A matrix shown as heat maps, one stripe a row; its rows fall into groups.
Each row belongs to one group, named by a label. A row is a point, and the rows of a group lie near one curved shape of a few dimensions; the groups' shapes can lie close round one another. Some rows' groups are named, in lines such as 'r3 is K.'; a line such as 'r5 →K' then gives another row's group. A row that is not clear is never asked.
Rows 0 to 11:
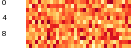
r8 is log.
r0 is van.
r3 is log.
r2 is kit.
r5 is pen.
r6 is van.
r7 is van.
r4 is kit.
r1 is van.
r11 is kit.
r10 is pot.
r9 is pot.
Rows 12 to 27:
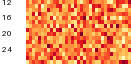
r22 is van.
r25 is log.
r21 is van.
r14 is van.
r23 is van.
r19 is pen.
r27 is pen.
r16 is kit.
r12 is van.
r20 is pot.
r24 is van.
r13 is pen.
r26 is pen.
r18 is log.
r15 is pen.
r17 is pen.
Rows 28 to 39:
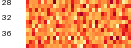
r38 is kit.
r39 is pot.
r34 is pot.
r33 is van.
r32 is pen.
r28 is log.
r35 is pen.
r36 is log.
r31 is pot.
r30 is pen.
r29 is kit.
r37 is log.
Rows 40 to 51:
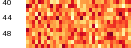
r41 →pen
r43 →pen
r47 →pen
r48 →van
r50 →pen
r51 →pen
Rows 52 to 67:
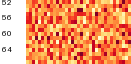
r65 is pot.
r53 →kit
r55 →van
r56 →pen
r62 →log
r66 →pen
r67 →pen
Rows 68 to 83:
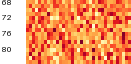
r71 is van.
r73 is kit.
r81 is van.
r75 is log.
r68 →pen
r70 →pen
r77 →van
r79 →pen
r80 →log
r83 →log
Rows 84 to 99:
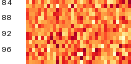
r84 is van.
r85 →log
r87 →log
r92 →pen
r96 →van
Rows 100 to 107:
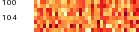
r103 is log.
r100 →kit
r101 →kit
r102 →log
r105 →van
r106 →pen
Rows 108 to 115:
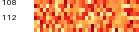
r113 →van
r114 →pen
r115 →kit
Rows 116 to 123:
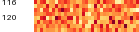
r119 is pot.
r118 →log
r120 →van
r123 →kit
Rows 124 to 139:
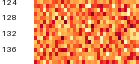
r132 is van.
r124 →log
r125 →pot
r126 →pot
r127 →kit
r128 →log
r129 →pot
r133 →log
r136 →log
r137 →pen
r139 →pen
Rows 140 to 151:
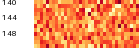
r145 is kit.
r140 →van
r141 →van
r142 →pot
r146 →log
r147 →van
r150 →kit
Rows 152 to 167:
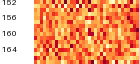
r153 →log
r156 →pen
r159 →log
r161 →pot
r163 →pen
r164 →log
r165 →van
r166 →pen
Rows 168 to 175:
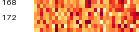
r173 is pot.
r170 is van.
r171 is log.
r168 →pot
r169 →pot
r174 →log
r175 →van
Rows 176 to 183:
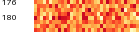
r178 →pot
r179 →pen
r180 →log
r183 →pen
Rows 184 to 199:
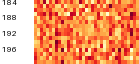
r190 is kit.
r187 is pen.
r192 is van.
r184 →pen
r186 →pot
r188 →van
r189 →log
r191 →van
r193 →log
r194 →van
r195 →van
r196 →log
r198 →van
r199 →log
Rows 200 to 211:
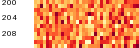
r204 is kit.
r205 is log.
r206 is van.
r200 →pen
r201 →log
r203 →pot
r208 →kit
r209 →pen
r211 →log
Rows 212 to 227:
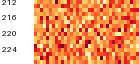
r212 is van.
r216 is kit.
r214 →log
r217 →pen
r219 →log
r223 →log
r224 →pen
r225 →pot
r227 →log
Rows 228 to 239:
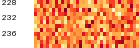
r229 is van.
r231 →van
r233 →pen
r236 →van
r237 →kit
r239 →kit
